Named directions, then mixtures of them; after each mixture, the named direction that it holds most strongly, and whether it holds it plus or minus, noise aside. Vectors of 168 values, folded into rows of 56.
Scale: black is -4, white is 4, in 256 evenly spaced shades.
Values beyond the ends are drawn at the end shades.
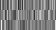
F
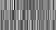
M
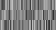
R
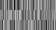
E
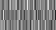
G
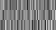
G, minus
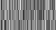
F, minus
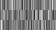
R, plus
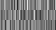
G, plus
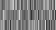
G, plus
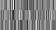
M, plus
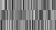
R, minus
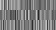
E, minus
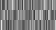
F, plus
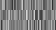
R, minus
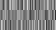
G, plus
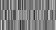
F, plus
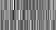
M, plus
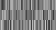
R, plus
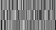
F, minus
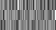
G, minus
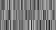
R, plus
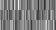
E, minus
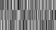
G, plus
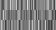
G, plus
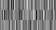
M, minus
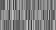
R, plus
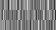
G, plus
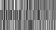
E, minus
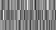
G, plus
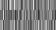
E, minus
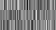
E, minus
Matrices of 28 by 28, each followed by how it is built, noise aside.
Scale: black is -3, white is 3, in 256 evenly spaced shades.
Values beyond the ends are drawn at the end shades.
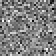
repeating columns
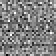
repeating columns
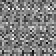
repeating columns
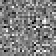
low rank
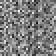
repeating rows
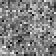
smooth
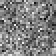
smooth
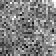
smooth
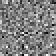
low rank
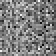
repeating rows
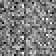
repeating rows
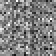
repeating rows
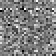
low rank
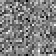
repeating rows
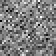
Hankel
